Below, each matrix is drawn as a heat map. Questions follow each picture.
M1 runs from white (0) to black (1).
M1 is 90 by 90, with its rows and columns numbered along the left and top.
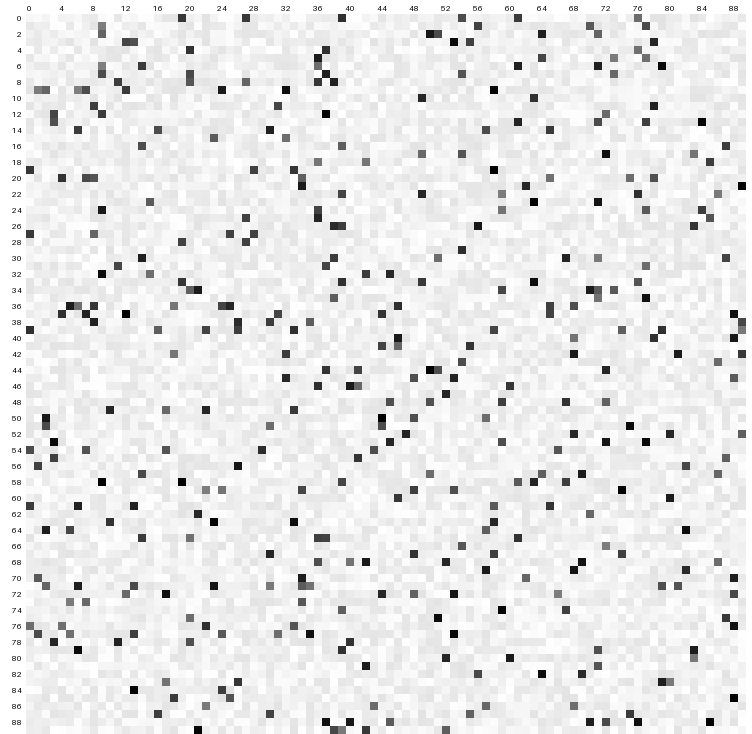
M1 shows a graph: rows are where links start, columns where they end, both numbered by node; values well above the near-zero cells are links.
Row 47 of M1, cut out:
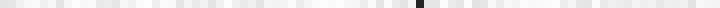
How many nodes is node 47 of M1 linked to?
1
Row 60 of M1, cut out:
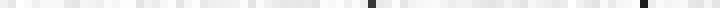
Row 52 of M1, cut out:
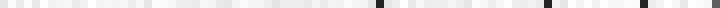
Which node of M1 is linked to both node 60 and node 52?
node 80
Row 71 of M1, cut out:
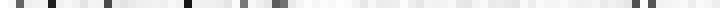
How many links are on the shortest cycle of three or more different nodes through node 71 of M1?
3
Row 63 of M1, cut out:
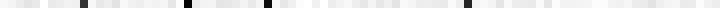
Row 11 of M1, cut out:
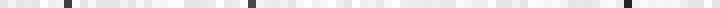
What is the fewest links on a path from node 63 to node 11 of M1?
6
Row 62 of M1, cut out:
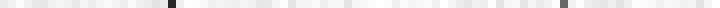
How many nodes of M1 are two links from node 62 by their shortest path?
4
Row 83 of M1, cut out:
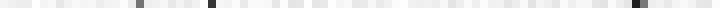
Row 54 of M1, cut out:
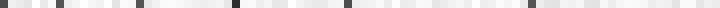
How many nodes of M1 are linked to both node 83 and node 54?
1
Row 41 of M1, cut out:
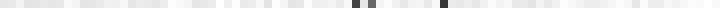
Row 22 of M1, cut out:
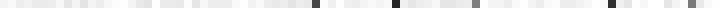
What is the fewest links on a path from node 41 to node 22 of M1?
5
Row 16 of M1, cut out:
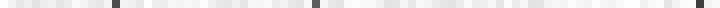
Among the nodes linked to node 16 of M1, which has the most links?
node 39
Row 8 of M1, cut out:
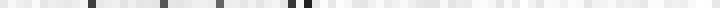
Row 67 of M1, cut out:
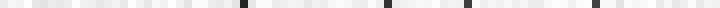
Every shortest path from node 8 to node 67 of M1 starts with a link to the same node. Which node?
node 38
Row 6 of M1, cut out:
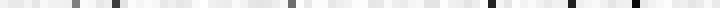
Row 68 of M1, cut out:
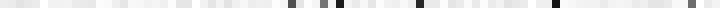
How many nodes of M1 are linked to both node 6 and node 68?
1
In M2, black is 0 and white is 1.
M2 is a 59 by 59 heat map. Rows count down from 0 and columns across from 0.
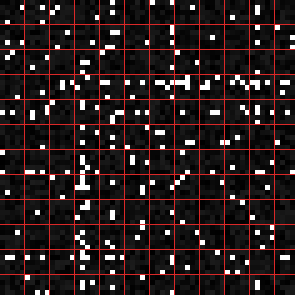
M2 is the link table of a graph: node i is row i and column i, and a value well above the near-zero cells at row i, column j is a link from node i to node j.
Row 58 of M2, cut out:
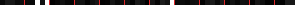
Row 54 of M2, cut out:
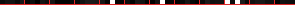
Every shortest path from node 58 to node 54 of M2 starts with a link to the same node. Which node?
node 9
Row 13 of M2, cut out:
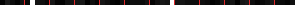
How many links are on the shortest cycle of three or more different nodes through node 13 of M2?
3
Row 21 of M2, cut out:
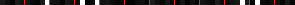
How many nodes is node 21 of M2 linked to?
5
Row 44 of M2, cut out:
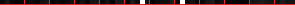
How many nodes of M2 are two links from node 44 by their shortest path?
8
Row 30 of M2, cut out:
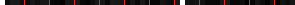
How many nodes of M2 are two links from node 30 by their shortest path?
5
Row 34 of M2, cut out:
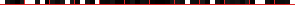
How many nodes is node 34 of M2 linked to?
12
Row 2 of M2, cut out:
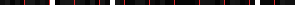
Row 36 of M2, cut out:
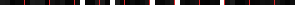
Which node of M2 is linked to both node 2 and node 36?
node 22
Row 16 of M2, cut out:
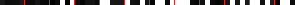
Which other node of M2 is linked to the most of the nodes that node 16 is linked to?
node 51
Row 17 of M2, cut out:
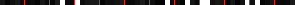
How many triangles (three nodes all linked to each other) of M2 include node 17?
1
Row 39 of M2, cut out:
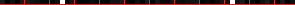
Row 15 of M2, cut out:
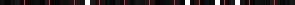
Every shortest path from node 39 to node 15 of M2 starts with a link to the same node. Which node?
node 12
